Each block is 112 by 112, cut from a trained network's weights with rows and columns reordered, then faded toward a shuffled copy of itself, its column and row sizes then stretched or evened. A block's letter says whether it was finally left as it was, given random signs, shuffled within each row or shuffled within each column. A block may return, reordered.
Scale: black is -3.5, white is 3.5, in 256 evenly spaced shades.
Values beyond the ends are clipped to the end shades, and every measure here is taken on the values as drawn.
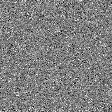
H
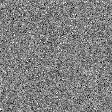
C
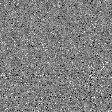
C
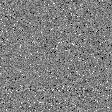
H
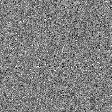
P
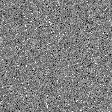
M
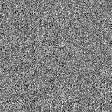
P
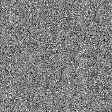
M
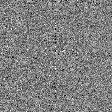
P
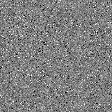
P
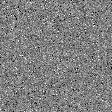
M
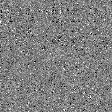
P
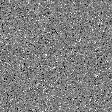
M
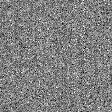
M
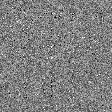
C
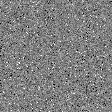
M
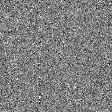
C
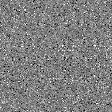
P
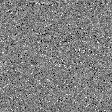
H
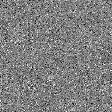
P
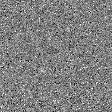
C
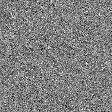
M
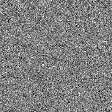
C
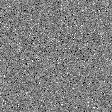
H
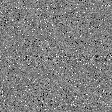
H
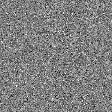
C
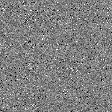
P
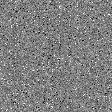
M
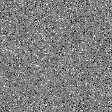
C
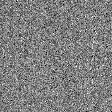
M
